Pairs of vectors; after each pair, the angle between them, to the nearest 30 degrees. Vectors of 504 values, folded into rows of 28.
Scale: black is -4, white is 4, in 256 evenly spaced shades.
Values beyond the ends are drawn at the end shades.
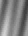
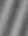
90 degrees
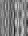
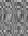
90 degrees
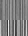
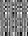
60 degrees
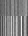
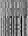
150 degrees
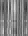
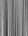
90 degrees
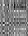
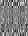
90 degrees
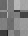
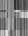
150 degrees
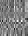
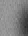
90 degrees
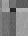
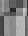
60 degrees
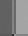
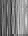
30 degrees
